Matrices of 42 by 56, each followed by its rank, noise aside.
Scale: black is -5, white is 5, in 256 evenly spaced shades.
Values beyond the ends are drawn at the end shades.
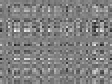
two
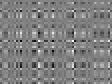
one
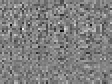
six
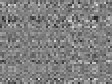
four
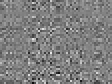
four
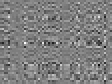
three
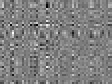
three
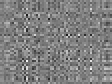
four
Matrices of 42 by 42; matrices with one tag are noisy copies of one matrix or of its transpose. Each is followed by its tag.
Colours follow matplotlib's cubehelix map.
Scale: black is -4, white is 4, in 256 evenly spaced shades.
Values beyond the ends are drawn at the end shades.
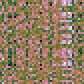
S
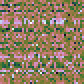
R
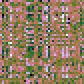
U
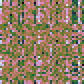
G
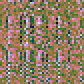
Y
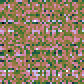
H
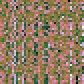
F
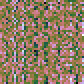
F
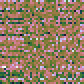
G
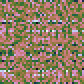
H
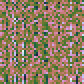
F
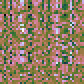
R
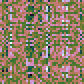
U
